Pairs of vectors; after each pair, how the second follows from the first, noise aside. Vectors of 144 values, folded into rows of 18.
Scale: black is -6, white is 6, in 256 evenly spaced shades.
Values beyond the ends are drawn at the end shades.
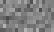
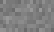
negated, shrunk.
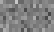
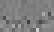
reversed, partly zeroed.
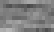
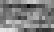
scaled up.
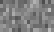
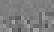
partly zeroed.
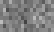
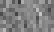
wrapped around, negated.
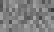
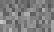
reversed, negated.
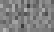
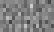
reversed, negated.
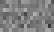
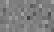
reversed, partly zeroed.
